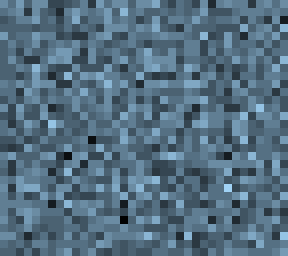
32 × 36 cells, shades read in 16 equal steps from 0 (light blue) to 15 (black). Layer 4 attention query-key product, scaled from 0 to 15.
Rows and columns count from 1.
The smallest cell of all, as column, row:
29, 24
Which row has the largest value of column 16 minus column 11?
26
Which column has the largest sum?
8
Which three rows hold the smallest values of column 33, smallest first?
14, 31, 21
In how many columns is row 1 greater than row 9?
15
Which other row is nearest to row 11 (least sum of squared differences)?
3
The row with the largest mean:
22
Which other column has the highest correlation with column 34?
36
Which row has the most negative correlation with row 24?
20
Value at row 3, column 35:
5
